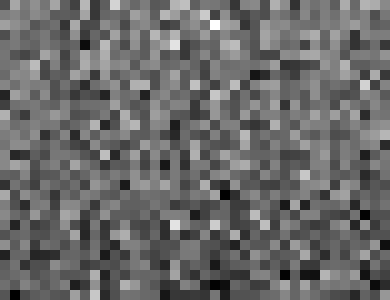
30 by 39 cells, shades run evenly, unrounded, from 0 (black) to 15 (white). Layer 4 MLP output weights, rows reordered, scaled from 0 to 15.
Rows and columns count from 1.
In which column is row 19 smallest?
13
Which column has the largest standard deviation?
22
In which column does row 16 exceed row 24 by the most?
11
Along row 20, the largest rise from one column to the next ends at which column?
34
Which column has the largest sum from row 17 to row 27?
18
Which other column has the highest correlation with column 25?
38
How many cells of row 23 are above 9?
3
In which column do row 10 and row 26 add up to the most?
37
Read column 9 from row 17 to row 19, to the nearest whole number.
7 6 4
